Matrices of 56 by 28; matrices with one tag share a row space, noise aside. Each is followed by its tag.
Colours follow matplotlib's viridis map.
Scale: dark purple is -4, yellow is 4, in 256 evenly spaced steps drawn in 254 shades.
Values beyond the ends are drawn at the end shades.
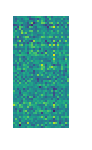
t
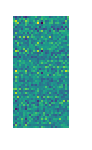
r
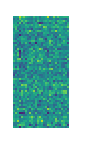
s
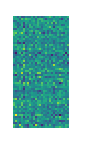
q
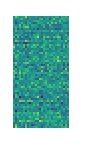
r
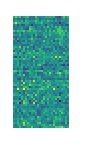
q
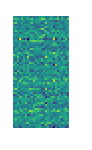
t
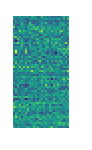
r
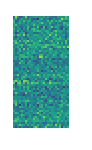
r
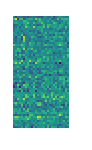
q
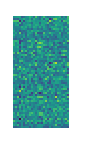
s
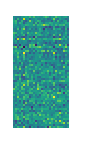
q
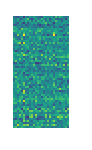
q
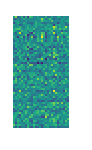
t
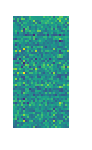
q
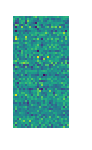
r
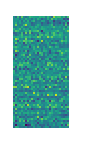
r
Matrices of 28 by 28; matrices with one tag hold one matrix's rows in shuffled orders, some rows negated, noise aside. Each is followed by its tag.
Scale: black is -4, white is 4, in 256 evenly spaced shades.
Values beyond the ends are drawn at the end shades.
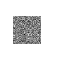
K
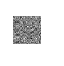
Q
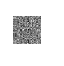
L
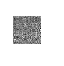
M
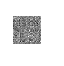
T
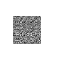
Q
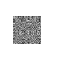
K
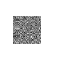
Q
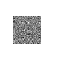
K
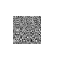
Q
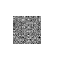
K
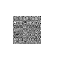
M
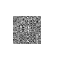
L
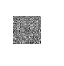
T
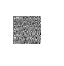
M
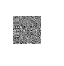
Q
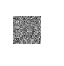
Q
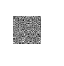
K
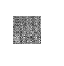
Q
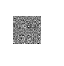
K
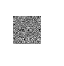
K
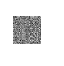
T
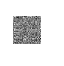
M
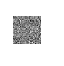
T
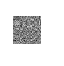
Q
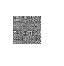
M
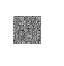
K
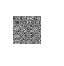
Q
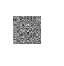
L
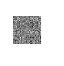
T
